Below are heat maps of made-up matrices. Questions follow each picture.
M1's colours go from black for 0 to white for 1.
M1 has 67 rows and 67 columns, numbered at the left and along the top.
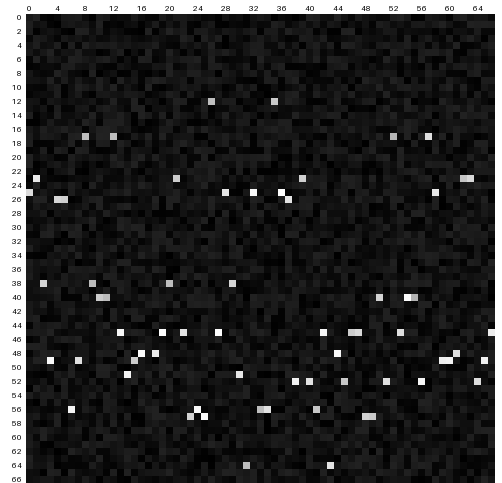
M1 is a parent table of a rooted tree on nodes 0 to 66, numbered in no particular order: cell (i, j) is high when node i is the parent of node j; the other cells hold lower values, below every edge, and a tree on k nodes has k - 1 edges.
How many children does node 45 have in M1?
9
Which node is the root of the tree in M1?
17
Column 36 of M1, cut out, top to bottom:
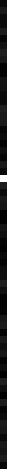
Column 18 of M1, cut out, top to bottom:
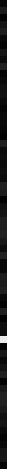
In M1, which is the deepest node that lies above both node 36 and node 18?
57
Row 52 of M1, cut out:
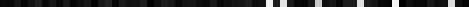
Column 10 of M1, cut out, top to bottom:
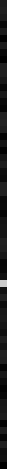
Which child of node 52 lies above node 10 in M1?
40
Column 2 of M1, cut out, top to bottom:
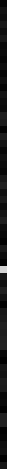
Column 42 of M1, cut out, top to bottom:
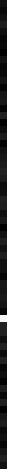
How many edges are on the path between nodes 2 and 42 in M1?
4
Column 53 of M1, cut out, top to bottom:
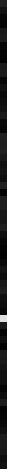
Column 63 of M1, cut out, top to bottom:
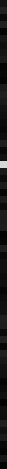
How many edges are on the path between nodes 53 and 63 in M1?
6
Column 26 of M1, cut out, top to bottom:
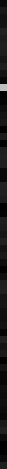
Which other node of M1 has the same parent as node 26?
35
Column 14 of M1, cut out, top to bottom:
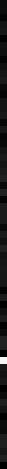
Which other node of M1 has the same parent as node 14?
30
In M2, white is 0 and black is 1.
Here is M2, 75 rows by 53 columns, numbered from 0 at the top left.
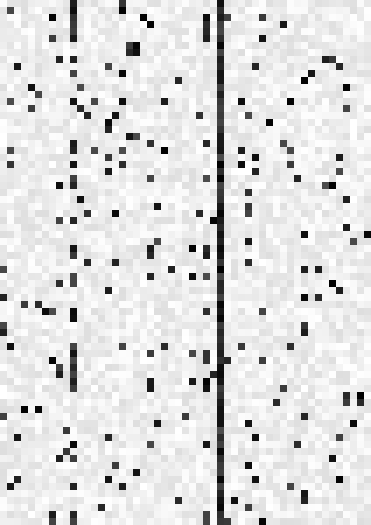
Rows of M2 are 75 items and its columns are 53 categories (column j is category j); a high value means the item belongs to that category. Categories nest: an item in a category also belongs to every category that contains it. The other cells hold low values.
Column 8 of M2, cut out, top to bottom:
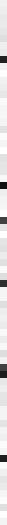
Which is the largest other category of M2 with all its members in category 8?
47
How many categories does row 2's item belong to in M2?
7
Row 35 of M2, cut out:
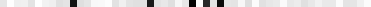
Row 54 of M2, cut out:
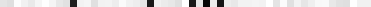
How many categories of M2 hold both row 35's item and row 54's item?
5
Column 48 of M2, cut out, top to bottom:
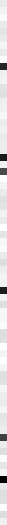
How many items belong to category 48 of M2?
6
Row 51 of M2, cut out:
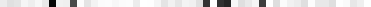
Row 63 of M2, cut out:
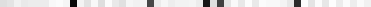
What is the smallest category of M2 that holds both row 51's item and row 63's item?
29
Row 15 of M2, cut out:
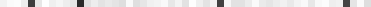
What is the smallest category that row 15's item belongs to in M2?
4
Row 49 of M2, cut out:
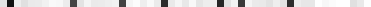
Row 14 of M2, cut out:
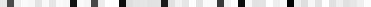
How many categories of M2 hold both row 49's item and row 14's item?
7
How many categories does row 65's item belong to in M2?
4
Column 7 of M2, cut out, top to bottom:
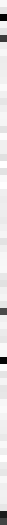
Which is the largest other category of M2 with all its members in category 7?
37
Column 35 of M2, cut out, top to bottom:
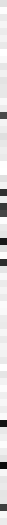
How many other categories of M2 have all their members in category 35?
6
